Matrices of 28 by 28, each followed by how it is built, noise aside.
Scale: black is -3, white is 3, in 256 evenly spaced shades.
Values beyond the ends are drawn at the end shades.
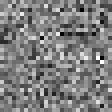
low rank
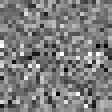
uneven rows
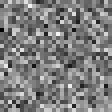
Toeplitz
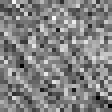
Toeplitz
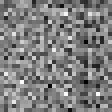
repeating rows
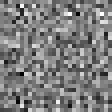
low rank
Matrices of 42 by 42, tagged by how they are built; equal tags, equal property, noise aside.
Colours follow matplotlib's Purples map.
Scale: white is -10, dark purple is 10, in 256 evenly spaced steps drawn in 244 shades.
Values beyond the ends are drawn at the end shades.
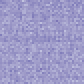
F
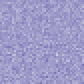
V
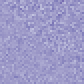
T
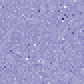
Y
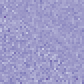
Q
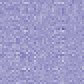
V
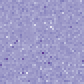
Y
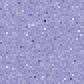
Y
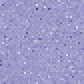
Y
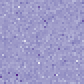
Y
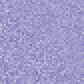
Q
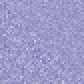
Q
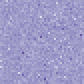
Y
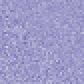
Q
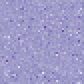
Y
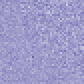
T
